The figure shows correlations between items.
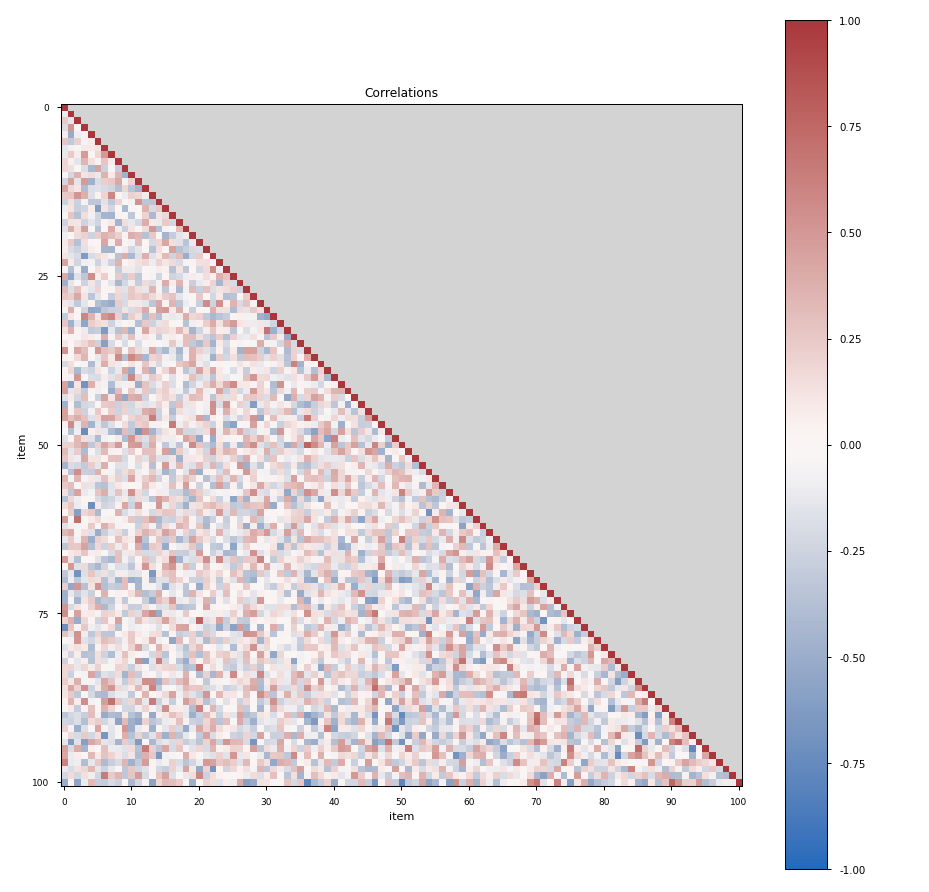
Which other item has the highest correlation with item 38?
34
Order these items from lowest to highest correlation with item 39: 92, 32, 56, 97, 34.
56, 34, 32, 97, 92
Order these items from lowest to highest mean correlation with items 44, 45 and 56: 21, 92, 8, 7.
8, 21, 92, 7
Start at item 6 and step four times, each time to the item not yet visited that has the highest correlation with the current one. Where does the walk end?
60
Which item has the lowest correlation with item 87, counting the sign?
57
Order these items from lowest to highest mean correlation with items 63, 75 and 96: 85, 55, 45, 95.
45, 55, 95, 85
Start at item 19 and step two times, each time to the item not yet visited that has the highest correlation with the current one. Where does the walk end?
36
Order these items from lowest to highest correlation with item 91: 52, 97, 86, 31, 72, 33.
86, 52, 31, 72, 33, 97
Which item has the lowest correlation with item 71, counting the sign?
76
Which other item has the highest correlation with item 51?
95
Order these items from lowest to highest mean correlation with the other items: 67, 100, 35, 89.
100, 35, 89, 67
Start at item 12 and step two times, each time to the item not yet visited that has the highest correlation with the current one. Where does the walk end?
85
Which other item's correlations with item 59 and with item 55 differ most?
82
